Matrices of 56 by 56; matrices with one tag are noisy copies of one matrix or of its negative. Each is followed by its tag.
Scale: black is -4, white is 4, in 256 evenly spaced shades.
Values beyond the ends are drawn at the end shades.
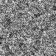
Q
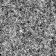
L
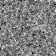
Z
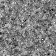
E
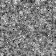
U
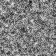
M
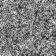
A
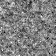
M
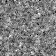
Q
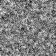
M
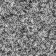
M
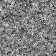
M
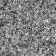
A
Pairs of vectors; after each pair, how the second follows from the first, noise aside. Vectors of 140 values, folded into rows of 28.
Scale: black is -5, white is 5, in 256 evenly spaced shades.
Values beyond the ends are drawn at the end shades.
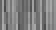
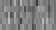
reversed, partly zeroed.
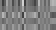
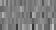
reversed, negated, partly zeroed.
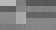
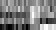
reversed, scaled up.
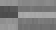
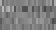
wrapped around, negated, partly zeroed.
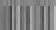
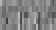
wrapped around, negated, partly zeroed.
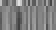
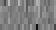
reversed, negated, partly zeroed.
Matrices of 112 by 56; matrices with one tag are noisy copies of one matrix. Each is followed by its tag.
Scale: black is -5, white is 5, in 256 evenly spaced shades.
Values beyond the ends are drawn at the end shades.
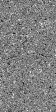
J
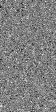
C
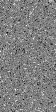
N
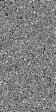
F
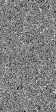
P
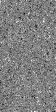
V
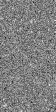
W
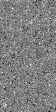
W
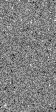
W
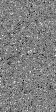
J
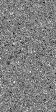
J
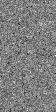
J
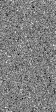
F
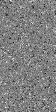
F
